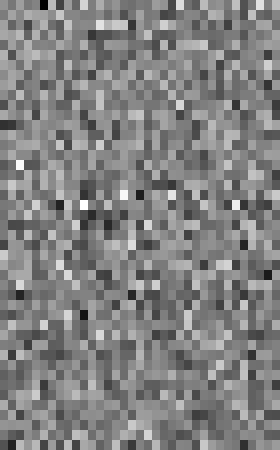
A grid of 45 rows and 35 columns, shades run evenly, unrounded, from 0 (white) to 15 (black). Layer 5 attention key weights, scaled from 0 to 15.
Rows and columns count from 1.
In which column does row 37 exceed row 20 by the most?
16
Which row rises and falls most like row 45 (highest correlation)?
1
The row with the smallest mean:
15
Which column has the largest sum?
14
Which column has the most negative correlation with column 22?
26
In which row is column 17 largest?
30
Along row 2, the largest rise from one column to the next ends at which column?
33
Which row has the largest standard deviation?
21
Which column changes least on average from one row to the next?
27
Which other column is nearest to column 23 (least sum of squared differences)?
7
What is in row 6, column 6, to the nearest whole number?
6
